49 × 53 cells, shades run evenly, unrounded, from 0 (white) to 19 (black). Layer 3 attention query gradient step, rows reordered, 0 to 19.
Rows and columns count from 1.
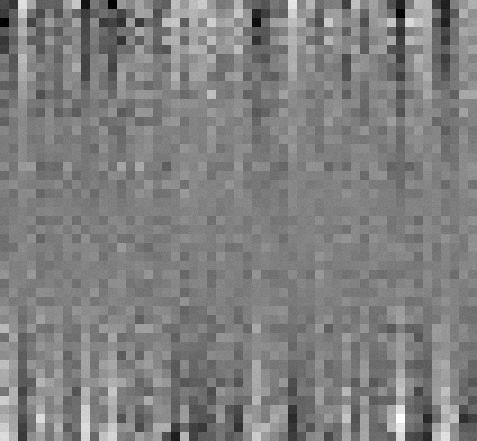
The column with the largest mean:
30
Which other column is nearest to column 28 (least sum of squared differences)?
31
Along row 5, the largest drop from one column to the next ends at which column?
46
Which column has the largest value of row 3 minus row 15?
1
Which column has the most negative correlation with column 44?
16
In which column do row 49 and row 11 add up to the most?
20
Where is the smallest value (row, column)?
47, 45
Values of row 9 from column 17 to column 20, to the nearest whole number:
8 10 9 6
